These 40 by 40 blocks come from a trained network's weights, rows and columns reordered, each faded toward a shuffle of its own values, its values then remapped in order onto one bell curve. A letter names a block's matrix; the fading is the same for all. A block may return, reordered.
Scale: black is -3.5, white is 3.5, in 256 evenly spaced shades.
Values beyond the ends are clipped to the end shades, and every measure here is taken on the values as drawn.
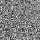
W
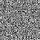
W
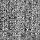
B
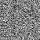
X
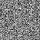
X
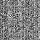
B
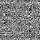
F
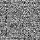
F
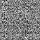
F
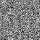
W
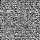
F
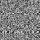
W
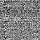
F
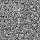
X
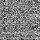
F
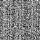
B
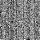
B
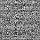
F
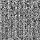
B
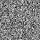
X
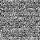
F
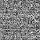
F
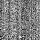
B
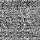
F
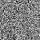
X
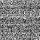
F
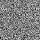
W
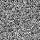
X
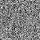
X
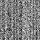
B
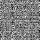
F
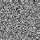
X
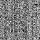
B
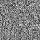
W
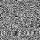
W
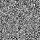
W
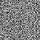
W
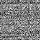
F
